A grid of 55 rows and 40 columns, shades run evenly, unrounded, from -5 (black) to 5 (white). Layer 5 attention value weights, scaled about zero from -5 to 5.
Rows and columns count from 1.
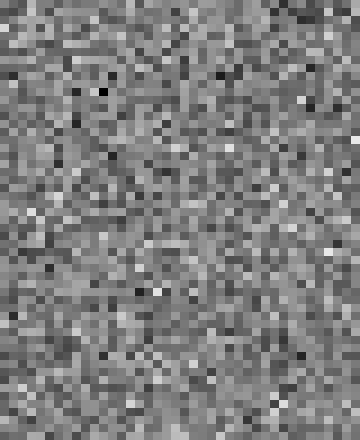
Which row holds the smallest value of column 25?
10
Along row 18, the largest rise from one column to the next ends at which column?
40
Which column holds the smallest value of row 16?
9
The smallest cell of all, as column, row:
12, 12
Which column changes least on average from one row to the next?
36
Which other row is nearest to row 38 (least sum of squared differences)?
39
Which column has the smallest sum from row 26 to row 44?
6
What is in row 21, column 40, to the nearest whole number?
-2
